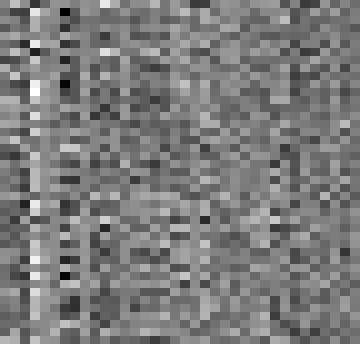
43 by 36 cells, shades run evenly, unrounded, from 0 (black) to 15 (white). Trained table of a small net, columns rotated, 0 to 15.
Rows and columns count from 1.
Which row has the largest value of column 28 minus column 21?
28
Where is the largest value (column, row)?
4, 12
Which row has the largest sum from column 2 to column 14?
1
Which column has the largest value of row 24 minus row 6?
7
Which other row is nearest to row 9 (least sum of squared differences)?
21
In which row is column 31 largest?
30
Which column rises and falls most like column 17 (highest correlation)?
27
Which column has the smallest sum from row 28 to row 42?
3
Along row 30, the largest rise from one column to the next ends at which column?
11
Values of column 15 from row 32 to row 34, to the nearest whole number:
4 6 10
